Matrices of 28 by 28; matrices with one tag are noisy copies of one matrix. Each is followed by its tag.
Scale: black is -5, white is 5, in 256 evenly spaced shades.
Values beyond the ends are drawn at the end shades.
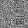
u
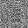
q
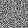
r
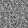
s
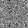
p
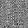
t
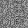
u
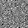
s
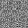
r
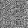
u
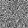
p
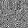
r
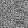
u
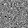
s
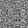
q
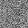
q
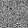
r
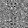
s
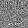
r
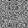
p
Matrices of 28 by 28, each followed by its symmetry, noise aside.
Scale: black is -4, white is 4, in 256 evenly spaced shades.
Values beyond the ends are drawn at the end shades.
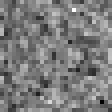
mirrored top to bottom.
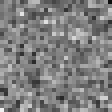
antisymmetric.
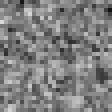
antisymmetric.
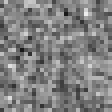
antisymmetric.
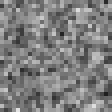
antisymmetric.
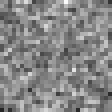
same after a half turn.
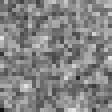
symmetric across the other diagonal.
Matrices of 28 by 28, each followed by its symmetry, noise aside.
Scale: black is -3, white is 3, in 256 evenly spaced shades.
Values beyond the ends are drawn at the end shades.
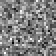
symmetric.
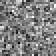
antisymmetric.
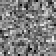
same after a half turn.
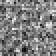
antisymmetric.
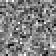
antisymmetric.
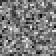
symmetric across the other diagonal.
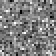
no symmetry.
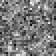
same after a half turn.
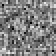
same after a half turn.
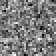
no symmetry.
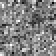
symmetric across the other diagonal.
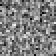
no symmetry.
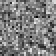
antisymmetric.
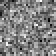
symmetric.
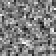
antisymmetric.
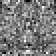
mirrored left to right.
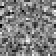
mirrored left to right.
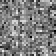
mirrored top to bottom.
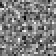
mirrored top to bottom.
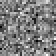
mirrored top to bottom.
